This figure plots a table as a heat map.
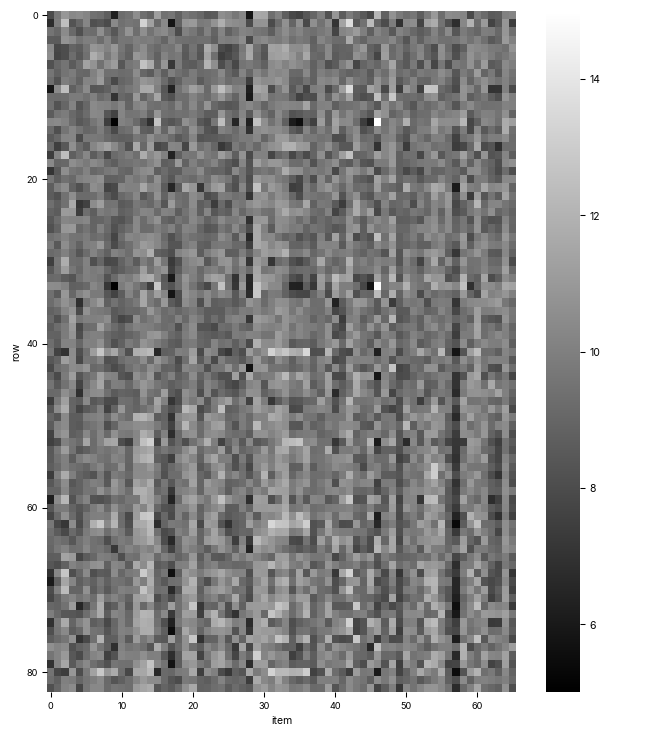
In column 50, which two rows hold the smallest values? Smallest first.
52, 16
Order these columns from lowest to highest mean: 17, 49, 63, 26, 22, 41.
17, 49, 63, 26, 41, 22
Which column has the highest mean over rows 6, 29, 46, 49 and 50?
13
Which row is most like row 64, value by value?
32
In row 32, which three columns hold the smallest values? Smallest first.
17, 28, 26
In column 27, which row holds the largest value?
77
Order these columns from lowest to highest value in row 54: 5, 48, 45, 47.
47, 45, 5, 48
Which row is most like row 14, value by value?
22
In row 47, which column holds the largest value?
42
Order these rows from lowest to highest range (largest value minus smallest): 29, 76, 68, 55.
29, 55, 76, 68
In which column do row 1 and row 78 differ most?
45
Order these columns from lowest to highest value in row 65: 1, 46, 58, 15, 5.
1, 5, 15, 58, 46
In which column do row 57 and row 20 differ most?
46
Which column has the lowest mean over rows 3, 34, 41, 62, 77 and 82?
57
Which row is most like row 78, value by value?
21
